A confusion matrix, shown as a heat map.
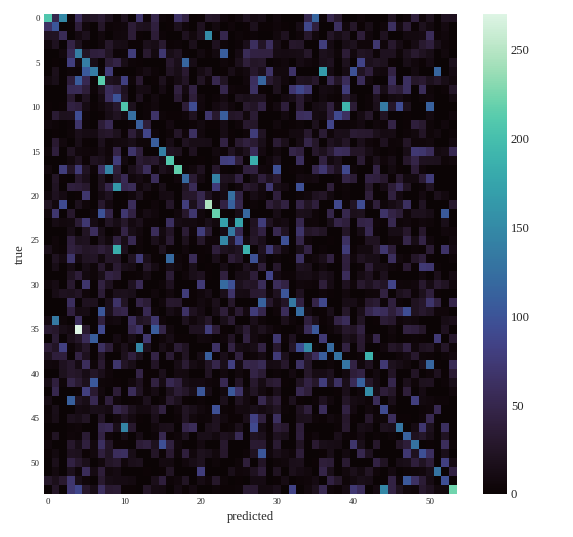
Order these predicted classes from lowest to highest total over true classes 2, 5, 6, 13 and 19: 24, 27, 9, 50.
24, 50, 27, 9
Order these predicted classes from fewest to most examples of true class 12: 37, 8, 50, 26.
50, 26, 8, 37
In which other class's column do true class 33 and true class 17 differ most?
8
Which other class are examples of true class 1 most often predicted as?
34
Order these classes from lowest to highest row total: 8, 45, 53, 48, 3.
45, 3, 48, 8, 53
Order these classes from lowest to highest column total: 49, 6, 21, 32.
32, 6, 21, 49
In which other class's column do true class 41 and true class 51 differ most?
6
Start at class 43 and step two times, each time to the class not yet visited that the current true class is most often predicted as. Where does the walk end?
36
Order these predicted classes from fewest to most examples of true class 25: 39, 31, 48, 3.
48, 3, 39, 31
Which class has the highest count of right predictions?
21
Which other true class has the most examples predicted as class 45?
30
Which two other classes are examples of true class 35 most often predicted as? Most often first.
4, 14
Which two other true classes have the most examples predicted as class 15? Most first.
48, 4
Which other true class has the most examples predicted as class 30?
17
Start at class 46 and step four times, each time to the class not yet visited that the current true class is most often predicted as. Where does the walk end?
52
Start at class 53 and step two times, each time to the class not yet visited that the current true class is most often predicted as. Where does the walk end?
22
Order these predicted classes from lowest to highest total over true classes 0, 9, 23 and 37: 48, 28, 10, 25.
48, 10, 28, 25
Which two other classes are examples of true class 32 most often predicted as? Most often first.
28, 36
